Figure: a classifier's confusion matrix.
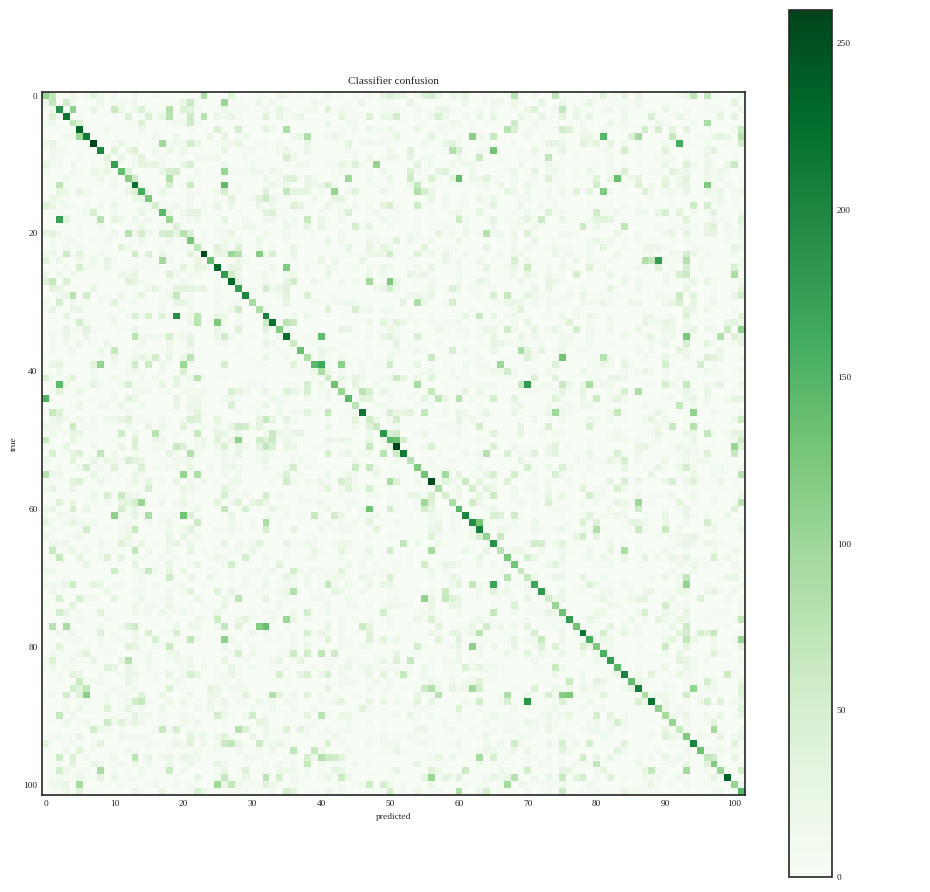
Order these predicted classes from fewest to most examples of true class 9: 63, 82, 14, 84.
84, 82, 14, 63
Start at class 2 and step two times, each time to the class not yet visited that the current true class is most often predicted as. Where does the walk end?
96
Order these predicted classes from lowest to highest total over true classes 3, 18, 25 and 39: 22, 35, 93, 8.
22, 93, 35, 8
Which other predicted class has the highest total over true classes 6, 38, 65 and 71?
81
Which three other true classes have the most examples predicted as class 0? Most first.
44, 55, 50
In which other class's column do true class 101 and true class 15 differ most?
60
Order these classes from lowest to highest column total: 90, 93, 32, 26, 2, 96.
90, 96, 2, 32, 26, 93
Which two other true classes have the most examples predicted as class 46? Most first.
43, 77
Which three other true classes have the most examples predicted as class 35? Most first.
25, 76, 5
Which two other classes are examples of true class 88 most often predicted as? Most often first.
70, 14
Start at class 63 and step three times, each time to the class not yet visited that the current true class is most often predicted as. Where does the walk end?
32
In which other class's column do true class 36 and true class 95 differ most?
39
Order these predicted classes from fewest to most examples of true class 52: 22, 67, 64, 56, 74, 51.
56, 22, 74, 67, 51, 64
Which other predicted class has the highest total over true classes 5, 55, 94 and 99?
68
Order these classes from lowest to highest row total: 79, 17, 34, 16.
16, 17, 34, 79
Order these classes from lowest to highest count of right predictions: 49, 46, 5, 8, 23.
49, 8, 46, 5, 23
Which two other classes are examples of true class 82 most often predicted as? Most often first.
12, 53
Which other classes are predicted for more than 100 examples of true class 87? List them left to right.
6, 75, 76
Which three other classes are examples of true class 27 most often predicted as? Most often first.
50, 47, 1
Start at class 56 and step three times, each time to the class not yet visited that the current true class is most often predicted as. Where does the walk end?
100
